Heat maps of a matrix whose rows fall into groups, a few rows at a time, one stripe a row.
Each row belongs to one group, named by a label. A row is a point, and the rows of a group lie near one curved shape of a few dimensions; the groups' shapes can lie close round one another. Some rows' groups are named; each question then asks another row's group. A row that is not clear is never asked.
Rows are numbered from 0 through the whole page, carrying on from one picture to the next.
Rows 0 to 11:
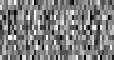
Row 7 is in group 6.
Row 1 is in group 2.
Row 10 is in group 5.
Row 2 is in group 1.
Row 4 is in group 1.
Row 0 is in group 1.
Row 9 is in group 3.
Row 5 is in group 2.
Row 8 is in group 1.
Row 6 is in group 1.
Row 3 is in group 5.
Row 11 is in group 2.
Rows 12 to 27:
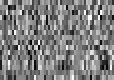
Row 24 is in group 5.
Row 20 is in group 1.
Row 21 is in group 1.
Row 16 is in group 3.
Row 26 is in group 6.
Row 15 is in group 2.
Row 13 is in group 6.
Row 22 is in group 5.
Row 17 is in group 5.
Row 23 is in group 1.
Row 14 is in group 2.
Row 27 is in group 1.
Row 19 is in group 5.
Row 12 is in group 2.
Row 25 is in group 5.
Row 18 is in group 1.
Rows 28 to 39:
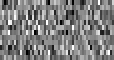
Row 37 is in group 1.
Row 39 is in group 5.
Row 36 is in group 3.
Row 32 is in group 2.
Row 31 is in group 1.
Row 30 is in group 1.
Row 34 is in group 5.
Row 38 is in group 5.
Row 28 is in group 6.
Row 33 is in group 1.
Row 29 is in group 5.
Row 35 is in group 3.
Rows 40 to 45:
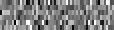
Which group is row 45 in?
1
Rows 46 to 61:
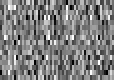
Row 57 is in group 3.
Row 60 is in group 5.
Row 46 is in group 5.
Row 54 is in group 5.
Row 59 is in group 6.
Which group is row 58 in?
1
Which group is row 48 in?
1
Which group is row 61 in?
5
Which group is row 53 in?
6
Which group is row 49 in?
5
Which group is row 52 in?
5
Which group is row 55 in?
6
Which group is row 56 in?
2
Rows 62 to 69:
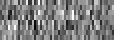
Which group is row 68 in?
6
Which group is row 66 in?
1
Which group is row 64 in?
1
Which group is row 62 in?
1
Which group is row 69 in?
5
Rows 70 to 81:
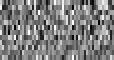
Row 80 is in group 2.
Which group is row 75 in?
5
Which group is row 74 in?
6
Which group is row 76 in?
5
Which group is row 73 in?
5
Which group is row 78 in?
3
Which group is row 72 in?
1
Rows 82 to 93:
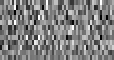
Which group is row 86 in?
1
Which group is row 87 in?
1
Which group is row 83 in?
3
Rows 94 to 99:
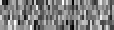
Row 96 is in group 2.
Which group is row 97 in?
5
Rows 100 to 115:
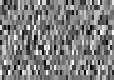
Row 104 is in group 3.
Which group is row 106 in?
2
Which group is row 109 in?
5
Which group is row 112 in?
6
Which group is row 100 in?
6
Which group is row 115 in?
5
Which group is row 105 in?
5
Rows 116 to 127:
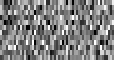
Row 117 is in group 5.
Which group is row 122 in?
3
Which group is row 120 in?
6
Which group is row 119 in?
1
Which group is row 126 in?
5
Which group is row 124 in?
3
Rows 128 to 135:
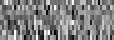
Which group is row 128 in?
6
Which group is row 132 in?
1
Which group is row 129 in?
5
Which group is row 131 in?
5
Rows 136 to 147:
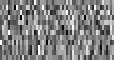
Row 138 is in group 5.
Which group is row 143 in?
2
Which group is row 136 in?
5
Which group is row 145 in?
1
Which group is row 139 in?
2
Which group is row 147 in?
2
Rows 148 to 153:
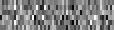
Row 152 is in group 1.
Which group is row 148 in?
3
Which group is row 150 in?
5
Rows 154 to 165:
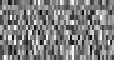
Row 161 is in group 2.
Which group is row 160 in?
1
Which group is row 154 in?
1
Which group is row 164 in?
1
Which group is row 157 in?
2
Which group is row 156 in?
5
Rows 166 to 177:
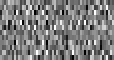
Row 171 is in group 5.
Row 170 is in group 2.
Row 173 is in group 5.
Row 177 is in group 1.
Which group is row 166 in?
5
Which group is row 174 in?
3
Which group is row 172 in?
3
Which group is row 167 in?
1
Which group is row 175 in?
2
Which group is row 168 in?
3
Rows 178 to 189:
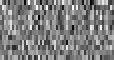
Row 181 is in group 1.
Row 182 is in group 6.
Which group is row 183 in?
1
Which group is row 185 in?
2
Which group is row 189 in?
1
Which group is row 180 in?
6
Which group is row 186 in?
5
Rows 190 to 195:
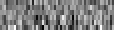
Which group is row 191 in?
5
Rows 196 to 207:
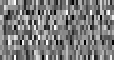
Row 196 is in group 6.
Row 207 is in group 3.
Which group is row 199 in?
6
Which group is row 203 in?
1
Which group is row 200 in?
1
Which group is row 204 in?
2
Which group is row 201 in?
5
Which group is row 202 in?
6
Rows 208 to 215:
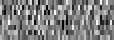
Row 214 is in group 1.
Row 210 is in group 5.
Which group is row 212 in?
5
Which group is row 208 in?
1
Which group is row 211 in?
1
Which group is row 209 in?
2
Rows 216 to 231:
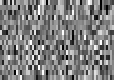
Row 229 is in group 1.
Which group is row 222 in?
3
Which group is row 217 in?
1
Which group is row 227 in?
5
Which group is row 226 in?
1
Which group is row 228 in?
1
